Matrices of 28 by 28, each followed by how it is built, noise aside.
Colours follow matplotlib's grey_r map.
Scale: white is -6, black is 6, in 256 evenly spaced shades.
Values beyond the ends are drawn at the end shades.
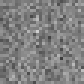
blocks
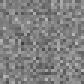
blocks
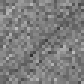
Hankel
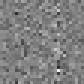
uneven columns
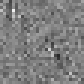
banded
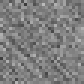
Toeplitz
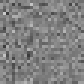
low rank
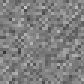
Hankel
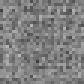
blocks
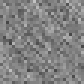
Toeplitz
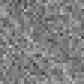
Toeplitz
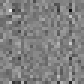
low rank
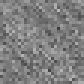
Toeplitz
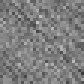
Toeplitz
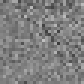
upper triangular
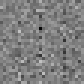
uneven columns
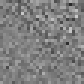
upper triangular
